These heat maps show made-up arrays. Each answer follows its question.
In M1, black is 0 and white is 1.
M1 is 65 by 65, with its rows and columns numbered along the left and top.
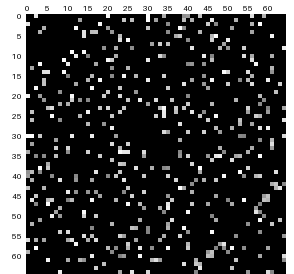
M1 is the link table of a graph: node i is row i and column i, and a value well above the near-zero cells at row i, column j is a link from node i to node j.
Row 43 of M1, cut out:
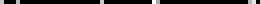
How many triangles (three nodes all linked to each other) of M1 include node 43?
2
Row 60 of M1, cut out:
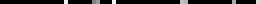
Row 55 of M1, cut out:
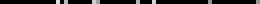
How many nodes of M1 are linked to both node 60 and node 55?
4
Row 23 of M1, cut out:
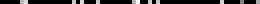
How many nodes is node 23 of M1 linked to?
12
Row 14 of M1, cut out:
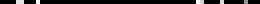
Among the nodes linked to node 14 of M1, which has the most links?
node 61
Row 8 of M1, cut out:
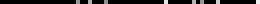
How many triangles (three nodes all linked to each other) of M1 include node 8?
1
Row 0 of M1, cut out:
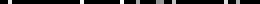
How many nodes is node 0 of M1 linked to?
9
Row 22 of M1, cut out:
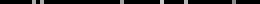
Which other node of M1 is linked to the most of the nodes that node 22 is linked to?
node 54
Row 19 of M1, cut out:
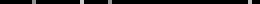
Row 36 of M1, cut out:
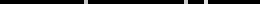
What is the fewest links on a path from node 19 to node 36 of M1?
4
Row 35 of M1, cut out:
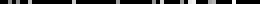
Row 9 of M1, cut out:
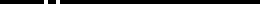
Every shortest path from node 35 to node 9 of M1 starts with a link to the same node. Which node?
node 4
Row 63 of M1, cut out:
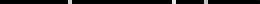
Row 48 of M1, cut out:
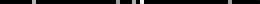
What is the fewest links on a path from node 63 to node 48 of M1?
4
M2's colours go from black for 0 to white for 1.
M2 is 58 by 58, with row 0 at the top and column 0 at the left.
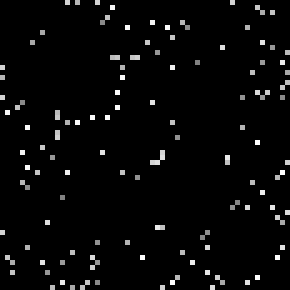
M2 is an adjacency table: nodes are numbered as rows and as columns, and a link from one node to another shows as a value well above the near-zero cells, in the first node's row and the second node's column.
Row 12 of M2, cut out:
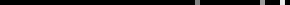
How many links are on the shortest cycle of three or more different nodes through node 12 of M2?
4
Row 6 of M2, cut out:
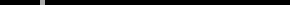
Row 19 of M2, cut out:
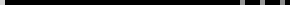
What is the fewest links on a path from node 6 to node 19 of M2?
3
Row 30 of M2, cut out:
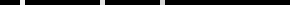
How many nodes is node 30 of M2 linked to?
3
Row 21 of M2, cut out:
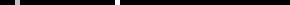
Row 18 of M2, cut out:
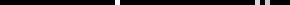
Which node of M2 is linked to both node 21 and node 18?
node 23
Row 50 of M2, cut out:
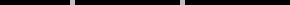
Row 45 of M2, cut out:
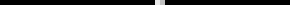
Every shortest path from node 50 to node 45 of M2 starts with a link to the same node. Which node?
node 14
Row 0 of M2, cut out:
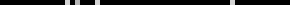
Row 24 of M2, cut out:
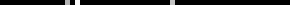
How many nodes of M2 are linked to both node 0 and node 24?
2
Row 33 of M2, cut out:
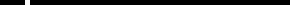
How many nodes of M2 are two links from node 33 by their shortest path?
3
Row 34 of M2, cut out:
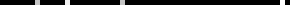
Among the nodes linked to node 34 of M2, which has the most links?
node 56
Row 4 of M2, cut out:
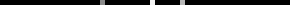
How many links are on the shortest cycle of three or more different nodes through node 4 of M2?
3
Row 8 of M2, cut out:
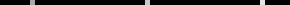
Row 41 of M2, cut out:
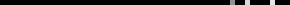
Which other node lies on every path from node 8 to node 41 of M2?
node 52
